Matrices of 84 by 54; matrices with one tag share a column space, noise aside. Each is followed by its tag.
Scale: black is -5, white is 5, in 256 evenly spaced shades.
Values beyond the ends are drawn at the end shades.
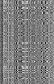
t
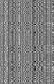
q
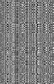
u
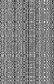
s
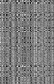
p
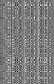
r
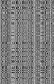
t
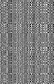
u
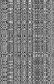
s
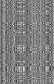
q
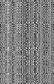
u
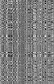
s
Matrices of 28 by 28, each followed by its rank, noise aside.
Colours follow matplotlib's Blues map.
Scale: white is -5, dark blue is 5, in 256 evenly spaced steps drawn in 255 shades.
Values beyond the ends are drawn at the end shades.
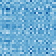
four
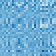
three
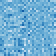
four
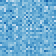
six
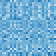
three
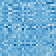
four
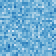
eight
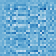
three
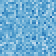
six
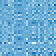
three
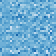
six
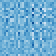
three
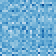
three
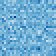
six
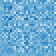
four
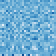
four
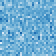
eight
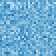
eight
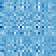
three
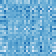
three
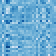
three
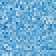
six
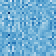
six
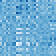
three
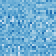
eight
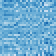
four
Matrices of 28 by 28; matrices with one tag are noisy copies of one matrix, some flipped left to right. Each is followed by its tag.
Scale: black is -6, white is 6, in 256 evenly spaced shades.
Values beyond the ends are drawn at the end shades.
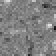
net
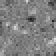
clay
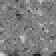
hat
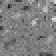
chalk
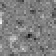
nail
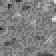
chalk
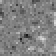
nail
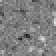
nail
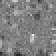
hat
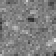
clay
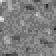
chalk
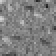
chalk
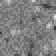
net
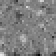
hat
